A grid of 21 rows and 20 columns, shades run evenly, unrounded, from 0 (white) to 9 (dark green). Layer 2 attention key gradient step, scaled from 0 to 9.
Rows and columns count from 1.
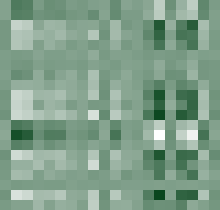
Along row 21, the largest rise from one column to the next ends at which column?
10
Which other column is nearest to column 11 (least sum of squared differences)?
6
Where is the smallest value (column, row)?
15, 14
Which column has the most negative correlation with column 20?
13
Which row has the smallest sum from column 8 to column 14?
12
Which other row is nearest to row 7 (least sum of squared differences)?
19
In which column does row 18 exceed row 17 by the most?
9
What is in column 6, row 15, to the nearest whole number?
5
